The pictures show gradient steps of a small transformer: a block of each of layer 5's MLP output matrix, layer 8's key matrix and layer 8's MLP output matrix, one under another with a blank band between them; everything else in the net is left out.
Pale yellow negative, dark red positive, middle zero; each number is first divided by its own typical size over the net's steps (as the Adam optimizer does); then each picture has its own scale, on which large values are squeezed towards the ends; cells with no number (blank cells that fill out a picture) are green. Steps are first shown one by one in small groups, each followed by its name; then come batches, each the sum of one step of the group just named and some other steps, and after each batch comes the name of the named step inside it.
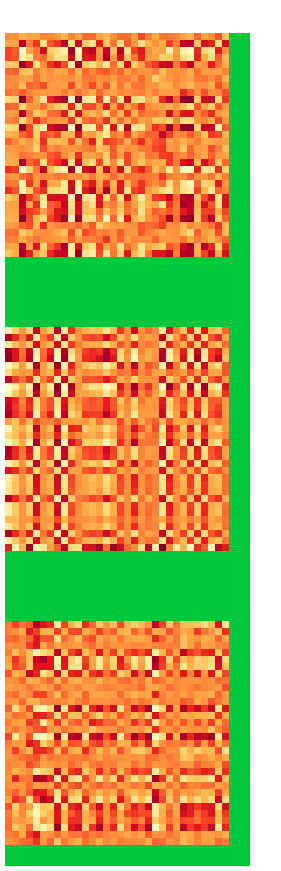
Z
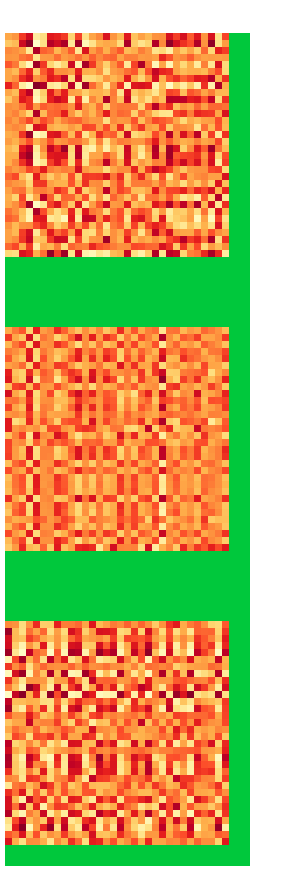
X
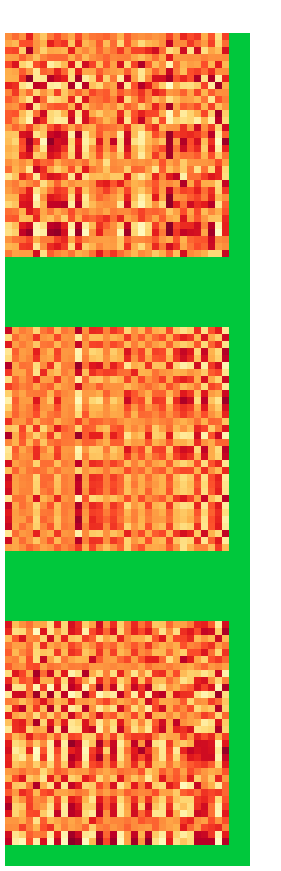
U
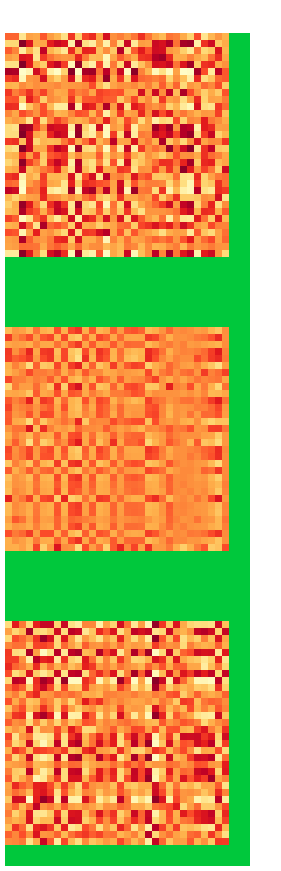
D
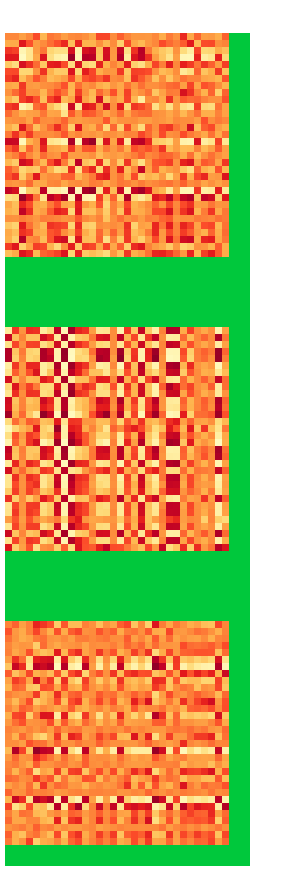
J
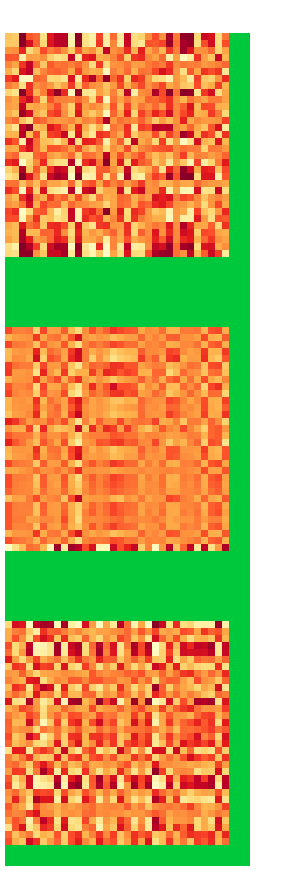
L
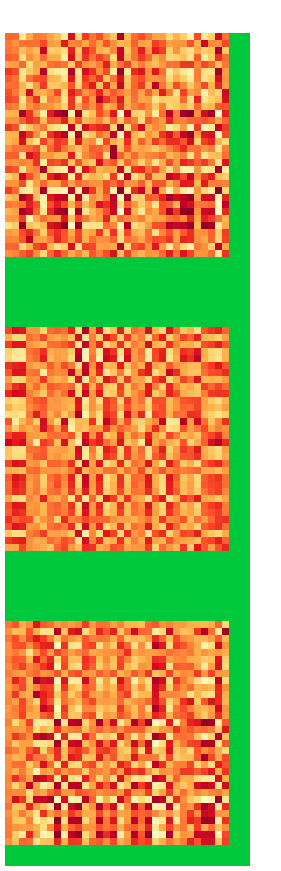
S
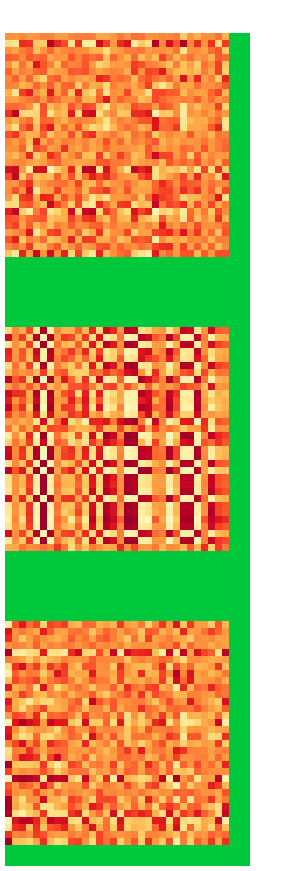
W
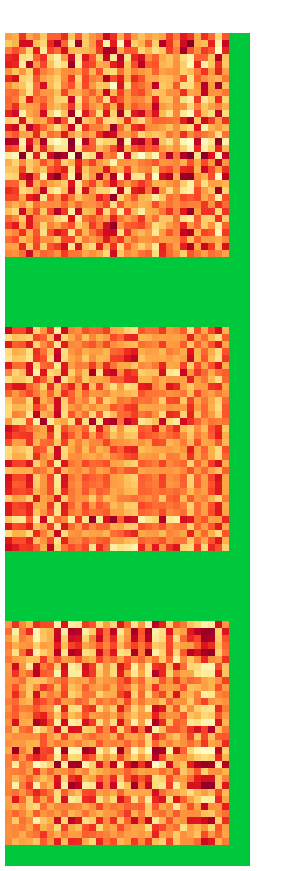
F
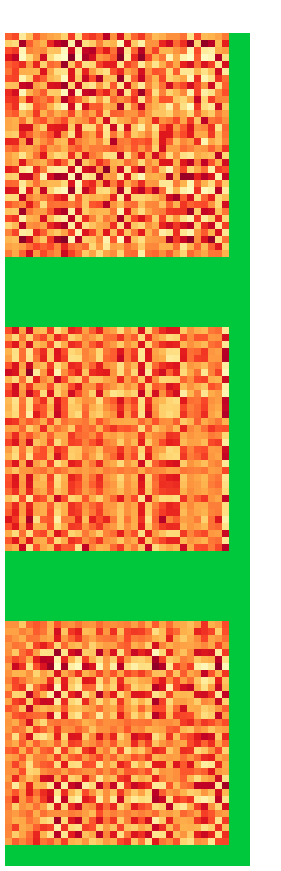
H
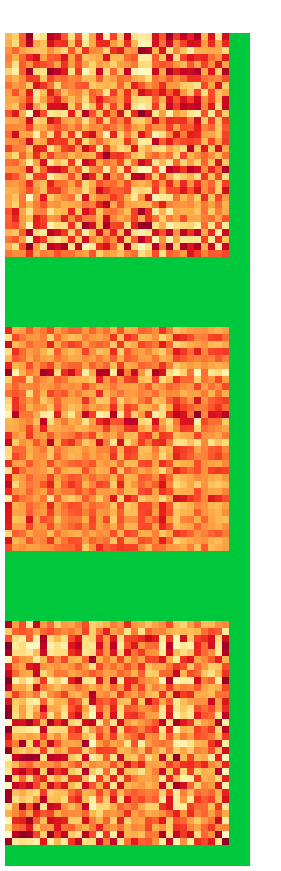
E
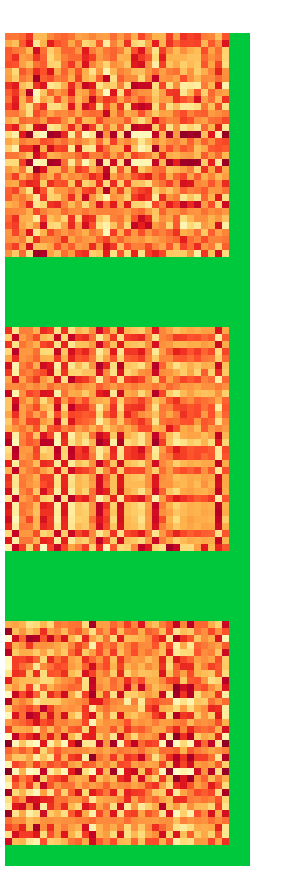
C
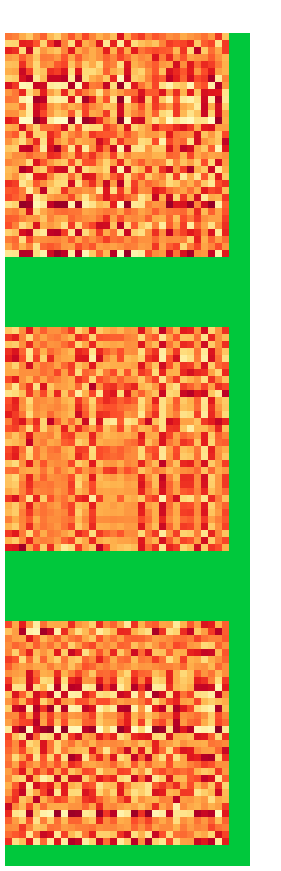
U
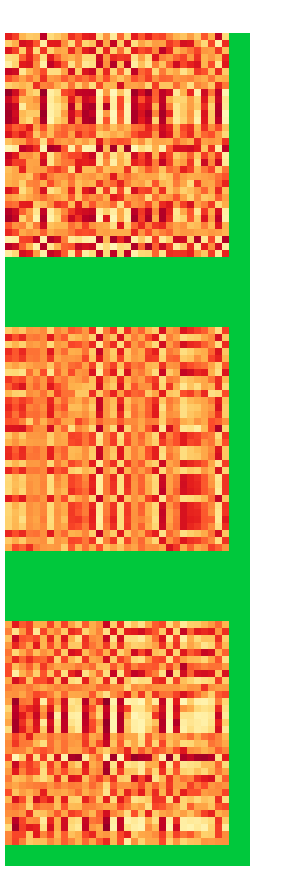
D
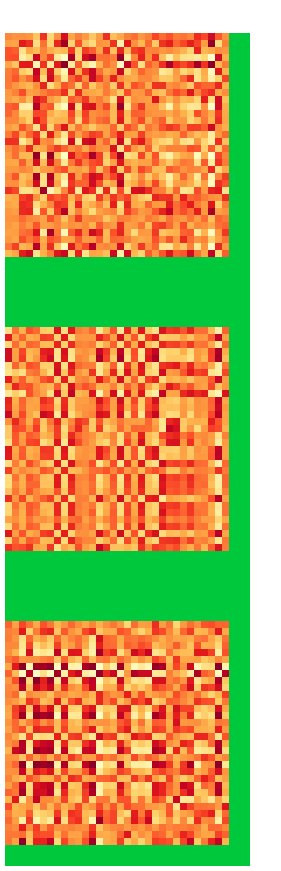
J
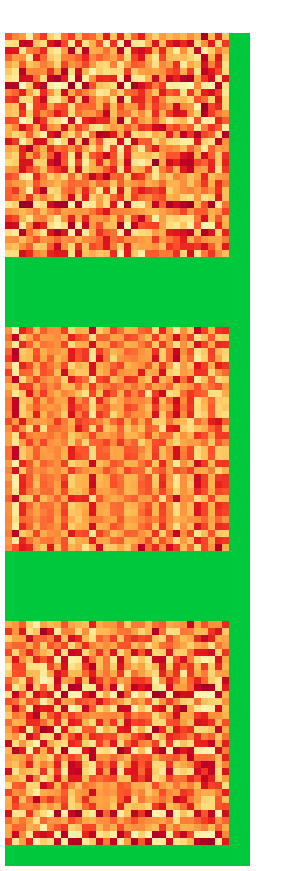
C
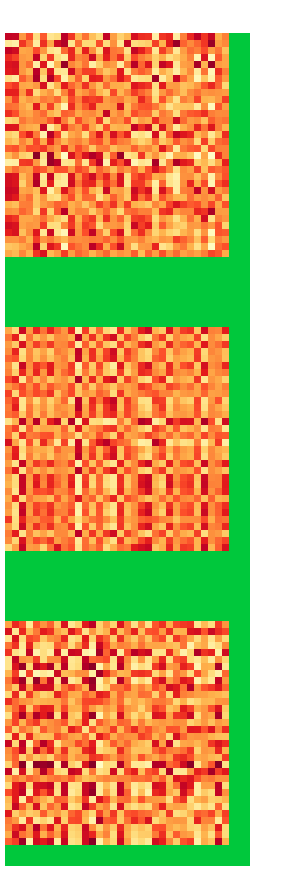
C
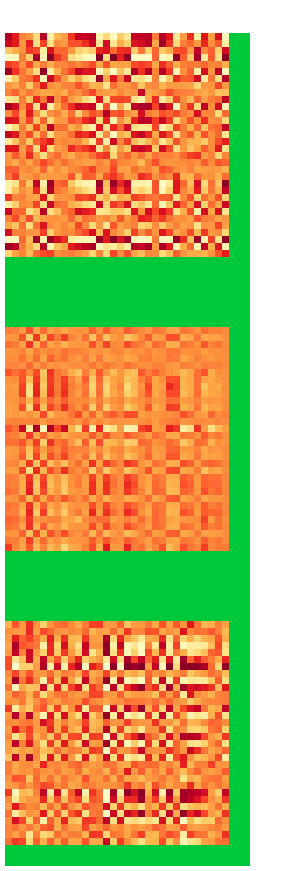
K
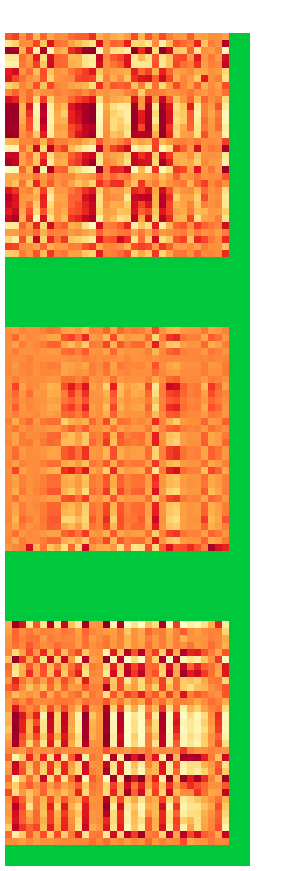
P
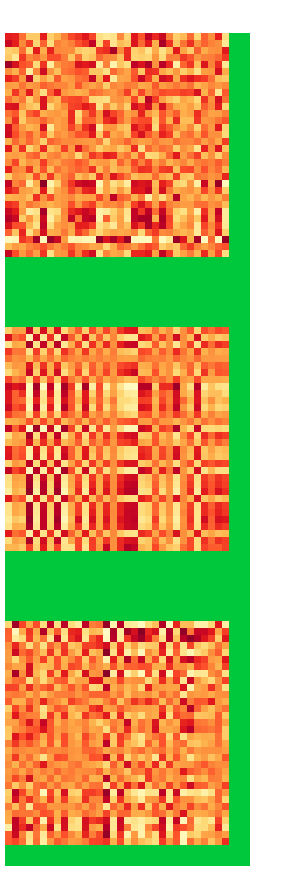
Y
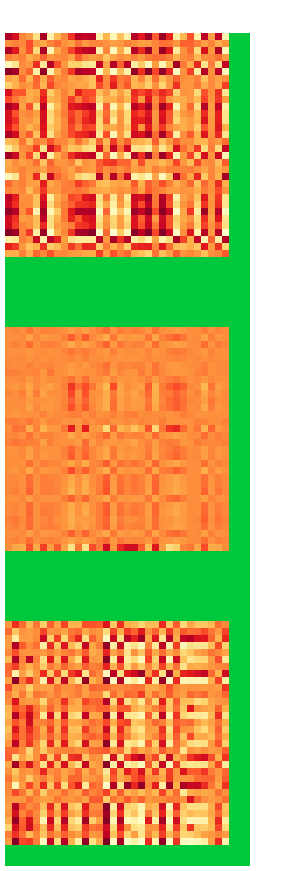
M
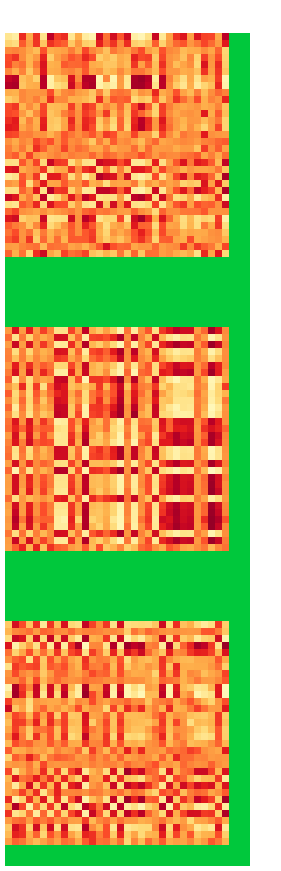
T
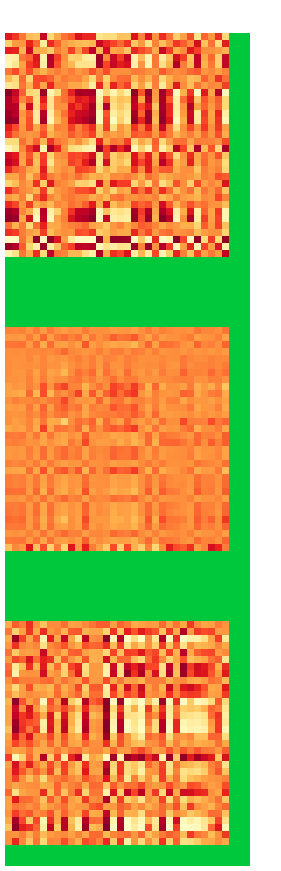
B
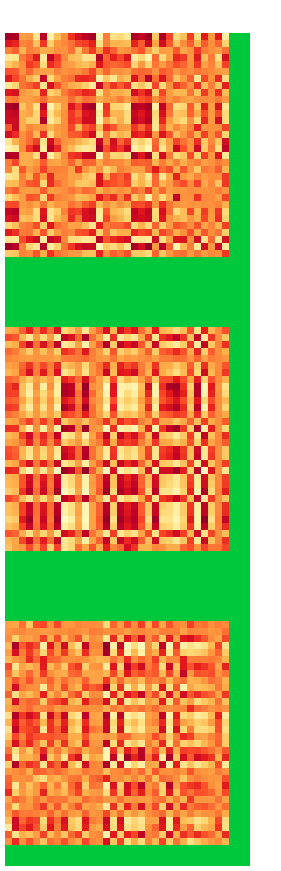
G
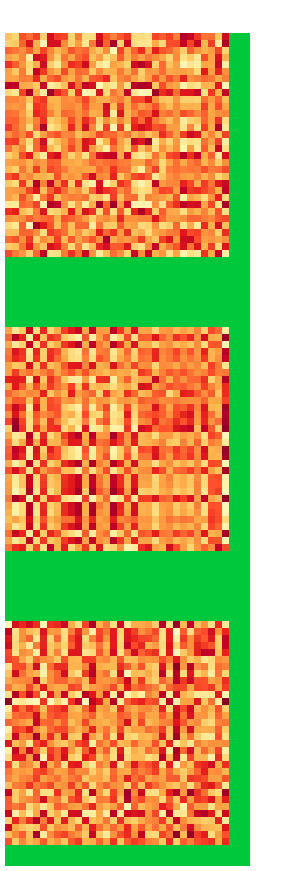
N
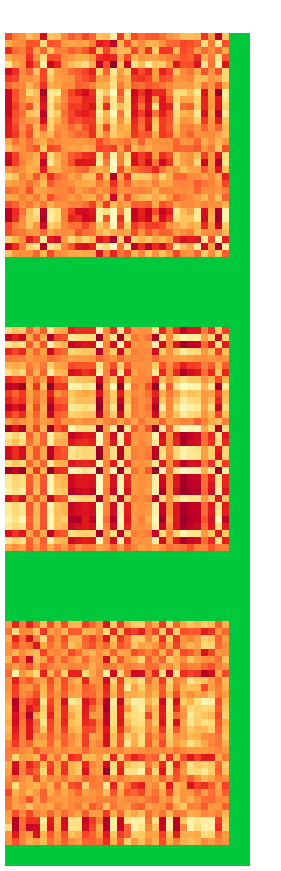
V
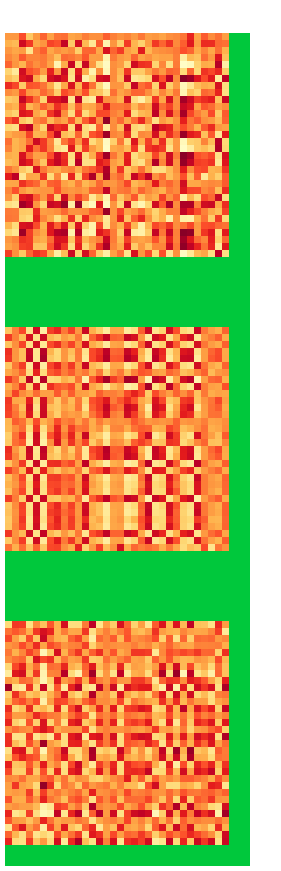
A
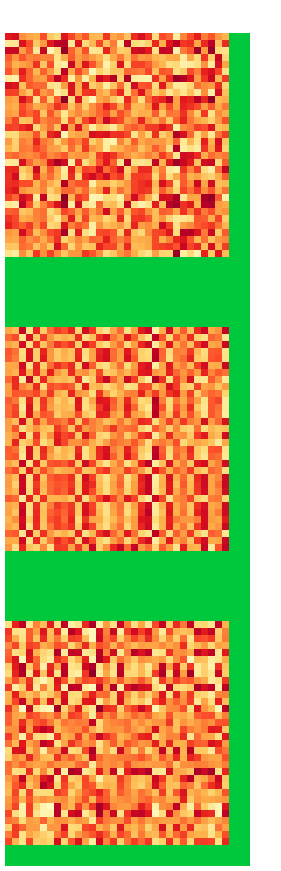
A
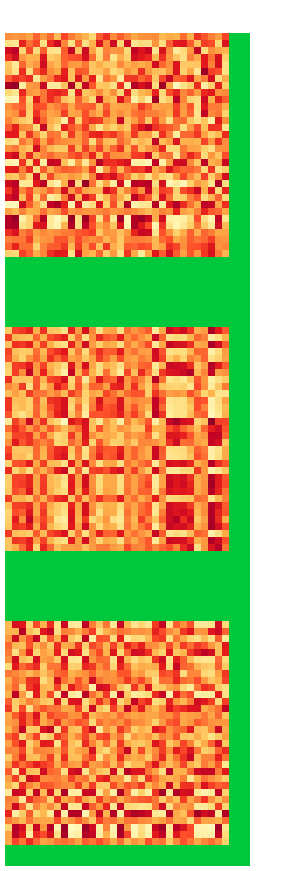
T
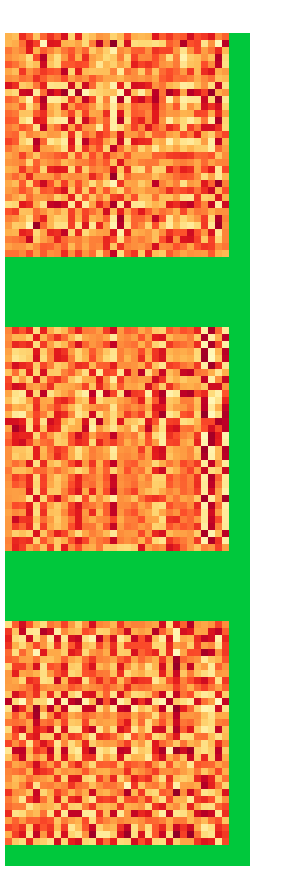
N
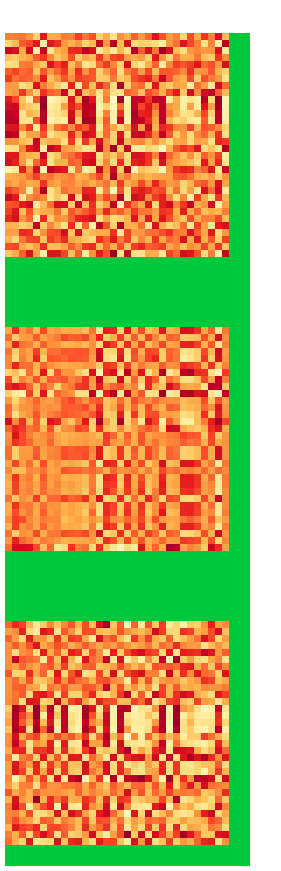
P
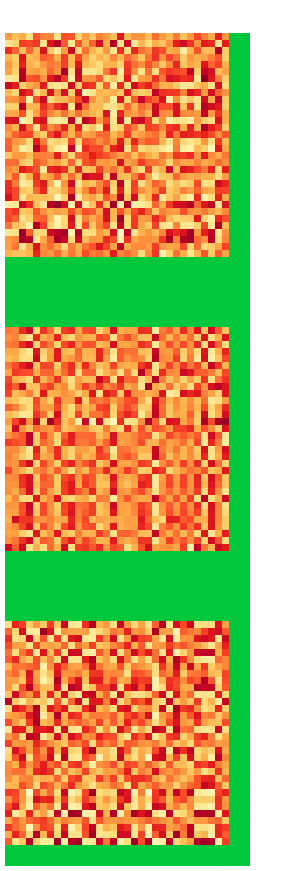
N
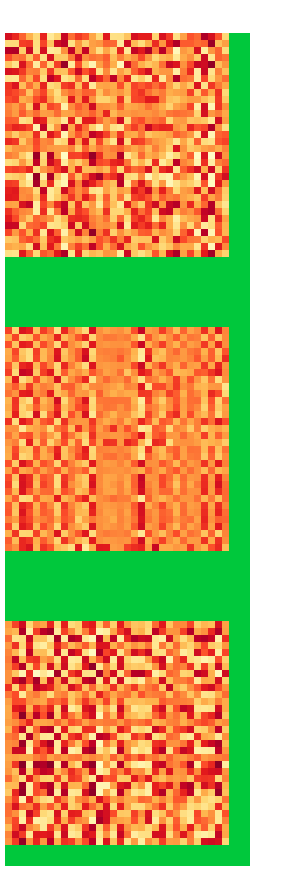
M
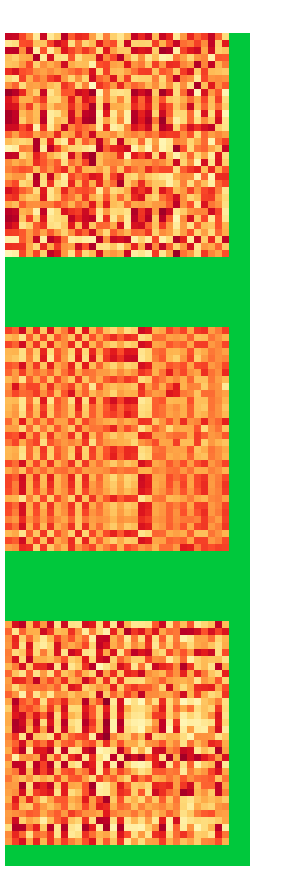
B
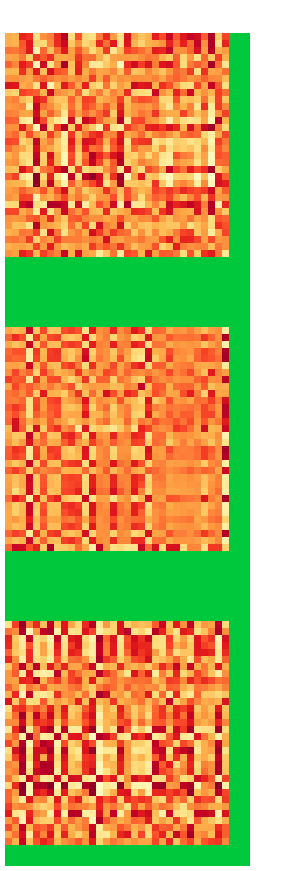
N
